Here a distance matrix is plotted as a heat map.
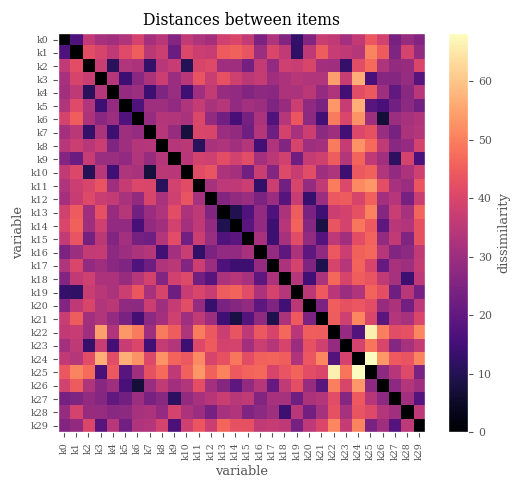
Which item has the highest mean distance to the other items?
k24
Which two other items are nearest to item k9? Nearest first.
k27, k29
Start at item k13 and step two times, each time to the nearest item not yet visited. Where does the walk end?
k21
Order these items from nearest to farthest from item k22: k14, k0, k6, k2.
k2, k0, k14, k6
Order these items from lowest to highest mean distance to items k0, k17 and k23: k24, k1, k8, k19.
k19, k1, k8, k24
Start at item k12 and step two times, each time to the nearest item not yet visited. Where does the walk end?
k18
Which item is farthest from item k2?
k25
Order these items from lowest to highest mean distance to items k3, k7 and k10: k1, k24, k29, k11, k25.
k29, k25, k1, k11, k24
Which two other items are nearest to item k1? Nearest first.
k19, k0
